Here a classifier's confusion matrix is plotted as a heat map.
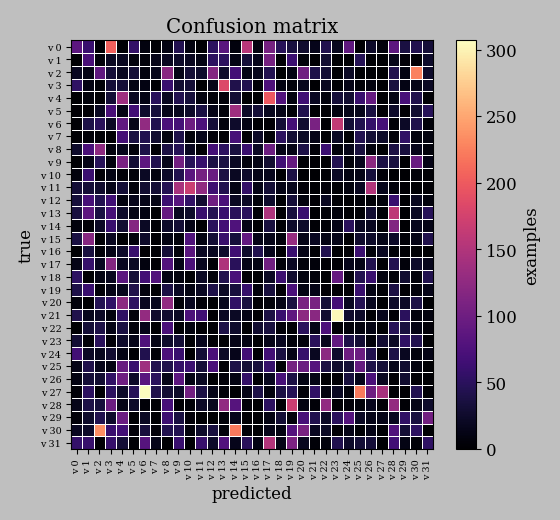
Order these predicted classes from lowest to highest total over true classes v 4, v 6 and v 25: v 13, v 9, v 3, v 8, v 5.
v 13, v 3, v 5, v 8, v 9
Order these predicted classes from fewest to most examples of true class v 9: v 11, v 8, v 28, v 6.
v 8, v 28, v 11, v 6
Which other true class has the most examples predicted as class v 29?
v 4
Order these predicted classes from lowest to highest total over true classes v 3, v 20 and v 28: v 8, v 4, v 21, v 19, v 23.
v 23, v 21, v 4, v 19, v 8
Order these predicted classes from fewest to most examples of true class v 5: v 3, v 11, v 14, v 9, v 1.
v 1, v 9, v 11, v 3, v 14
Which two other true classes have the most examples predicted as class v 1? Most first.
v 15, v 13
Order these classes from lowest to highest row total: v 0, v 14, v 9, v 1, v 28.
v 1, v 14, v 28, v 9, v 0
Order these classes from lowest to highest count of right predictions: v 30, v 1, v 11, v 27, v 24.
v 30, v 1, v 24, v 11, v 27
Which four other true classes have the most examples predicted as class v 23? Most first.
v 21, v 6, v 18, v 20
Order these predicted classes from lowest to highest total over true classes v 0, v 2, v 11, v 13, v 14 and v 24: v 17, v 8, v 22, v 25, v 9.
v 25, v 22, v 9, v 8, v 17
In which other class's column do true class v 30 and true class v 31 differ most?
v 2
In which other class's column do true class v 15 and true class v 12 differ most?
v 19
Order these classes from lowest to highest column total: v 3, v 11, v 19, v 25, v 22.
v 22, v 11, v 25, v 3, v 19
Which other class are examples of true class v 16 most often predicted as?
v 10
